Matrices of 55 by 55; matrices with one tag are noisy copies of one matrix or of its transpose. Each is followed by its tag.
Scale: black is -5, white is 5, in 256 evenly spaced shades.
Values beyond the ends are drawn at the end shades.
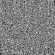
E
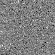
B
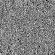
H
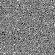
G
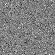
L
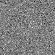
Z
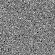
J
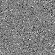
L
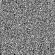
E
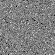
L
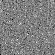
E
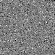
E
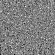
E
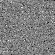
E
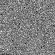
B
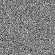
Z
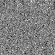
B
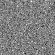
B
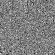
H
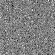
G
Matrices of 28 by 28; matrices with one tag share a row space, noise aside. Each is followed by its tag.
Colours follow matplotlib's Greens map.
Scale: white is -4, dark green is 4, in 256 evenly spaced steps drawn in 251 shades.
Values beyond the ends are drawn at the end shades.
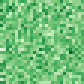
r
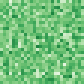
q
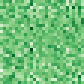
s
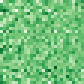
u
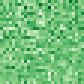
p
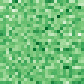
q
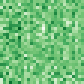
u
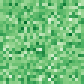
p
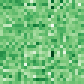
p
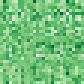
q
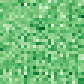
p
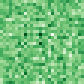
p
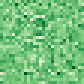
p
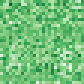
q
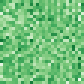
s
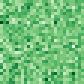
u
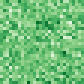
q
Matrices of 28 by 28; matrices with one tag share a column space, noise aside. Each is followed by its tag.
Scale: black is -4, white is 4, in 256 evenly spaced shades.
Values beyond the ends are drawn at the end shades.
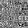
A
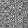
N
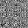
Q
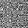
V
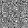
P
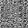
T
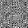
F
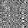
T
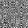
F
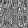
A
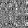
A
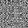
T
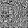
P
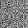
F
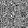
P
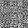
F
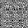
V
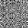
T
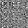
N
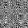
F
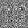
V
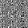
P
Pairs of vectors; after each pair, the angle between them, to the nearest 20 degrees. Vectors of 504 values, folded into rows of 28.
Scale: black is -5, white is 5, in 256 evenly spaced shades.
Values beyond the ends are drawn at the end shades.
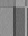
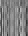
100 degrees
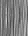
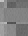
100 degrees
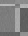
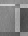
20 degrees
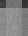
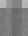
160 degrees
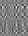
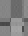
100 degrees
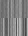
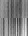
140 degrees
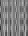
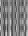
160 degrees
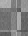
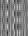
100 degrees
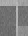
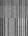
100 degrees
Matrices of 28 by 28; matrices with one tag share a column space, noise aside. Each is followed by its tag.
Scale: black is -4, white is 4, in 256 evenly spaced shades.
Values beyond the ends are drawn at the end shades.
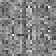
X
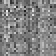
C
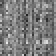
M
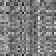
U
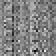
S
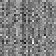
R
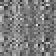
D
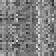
D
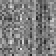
M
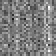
D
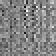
C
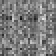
M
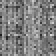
X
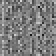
X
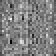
M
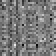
D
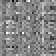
U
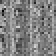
C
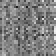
X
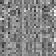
C
